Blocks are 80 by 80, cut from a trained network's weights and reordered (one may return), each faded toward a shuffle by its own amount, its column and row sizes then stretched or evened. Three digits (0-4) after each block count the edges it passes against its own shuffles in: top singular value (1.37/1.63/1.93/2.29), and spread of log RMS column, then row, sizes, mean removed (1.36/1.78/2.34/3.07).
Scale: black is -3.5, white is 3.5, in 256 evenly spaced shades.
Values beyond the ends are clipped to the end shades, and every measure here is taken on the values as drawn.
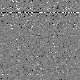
3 1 2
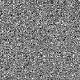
2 1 1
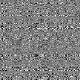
3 2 4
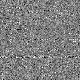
1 0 2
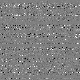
0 1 4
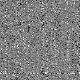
1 3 0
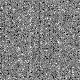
0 0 0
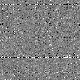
4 1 2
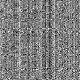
4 1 2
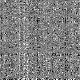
2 2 3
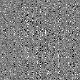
0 4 2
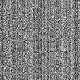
4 0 0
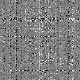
2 3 3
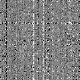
3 3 2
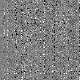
0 4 2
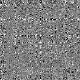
2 3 2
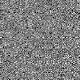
2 1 2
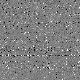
1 1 3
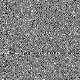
2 0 0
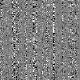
3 4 1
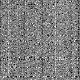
2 1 2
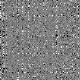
0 4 3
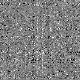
0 1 3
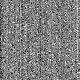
2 1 0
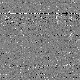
3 1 3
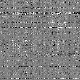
1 2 4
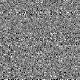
2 1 3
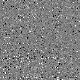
0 2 2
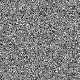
1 1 1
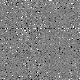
1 2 2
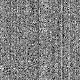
2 0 1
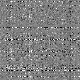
1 1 4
